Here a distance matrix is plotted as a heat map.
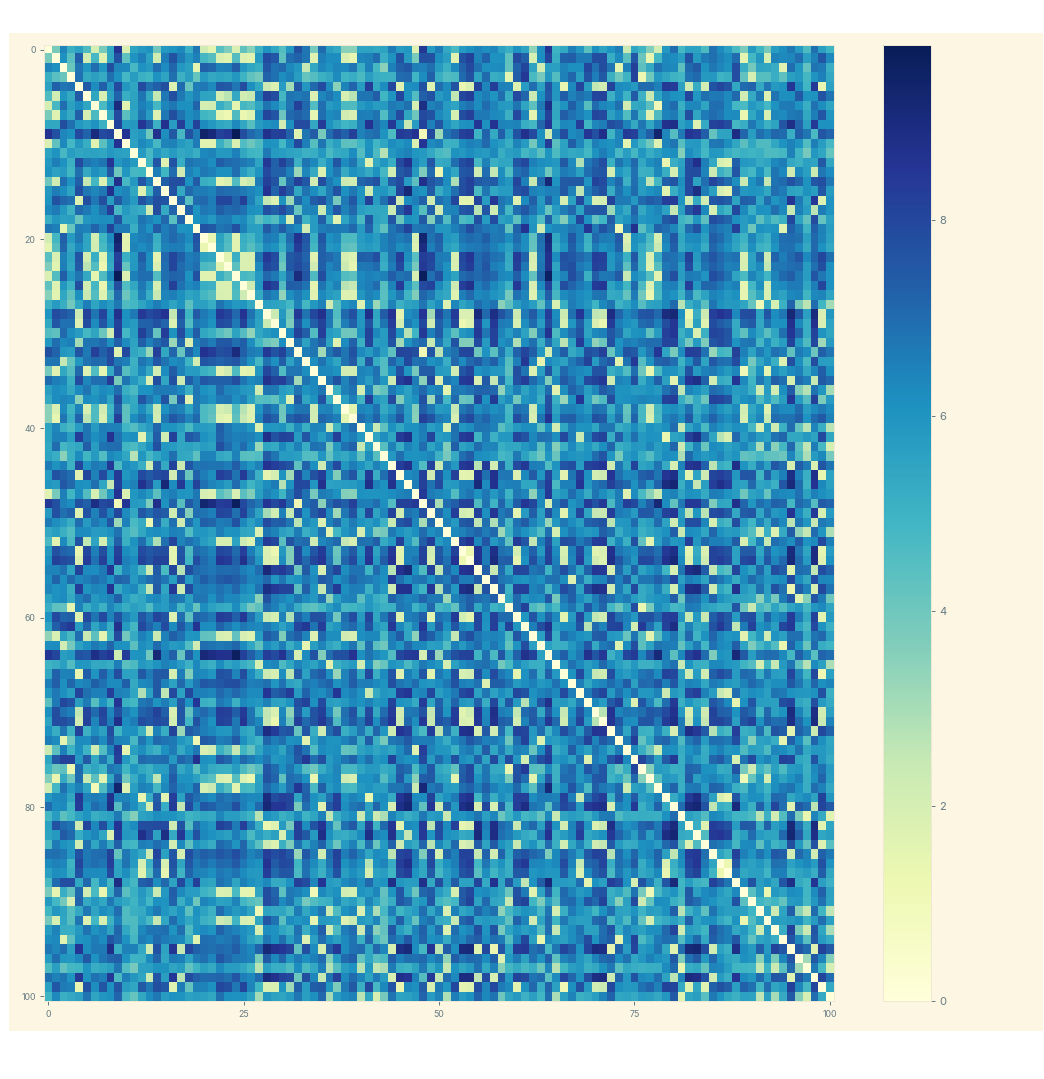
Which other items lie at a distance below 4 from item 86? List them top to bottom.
12, 15, 41, 68, 79, 87
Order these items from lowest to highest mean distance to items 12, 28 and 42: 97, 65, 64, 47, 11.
97, 65, 11, 47, 64
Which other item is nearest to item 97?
81
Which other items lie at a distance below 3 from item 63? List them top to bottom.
2, 19, 33, 73, 94
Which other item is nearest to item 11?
43
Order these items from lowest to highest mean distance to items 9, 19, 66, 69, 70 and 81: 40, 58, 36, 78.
40, 36, 58, 78
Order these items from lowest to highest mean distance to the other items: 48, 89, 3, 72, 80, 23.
89, 3, 23, 72, 80, 48
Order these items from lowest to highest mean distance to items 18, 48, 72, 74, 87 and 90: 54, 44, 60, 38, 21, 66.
44, 38, 21, 66, 60, 54
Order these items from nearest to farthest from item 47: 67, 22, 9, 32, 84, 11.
22, 84, 11, 67, 32, 9
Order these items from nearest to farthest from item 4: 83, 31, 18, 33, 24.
31, 18, 83, 33, 24
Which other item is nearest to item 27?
91
